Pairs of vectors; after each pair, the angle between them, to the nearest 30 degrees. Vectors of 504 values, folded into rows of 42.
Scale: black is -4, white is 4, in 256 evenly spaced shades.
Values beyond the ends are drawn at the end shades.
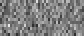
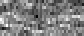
120 degrees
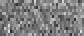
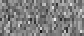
60 degrees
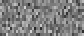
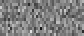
30 degrees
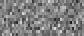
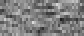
120 degrees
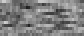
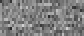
120 degrees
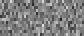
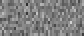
120 degrees
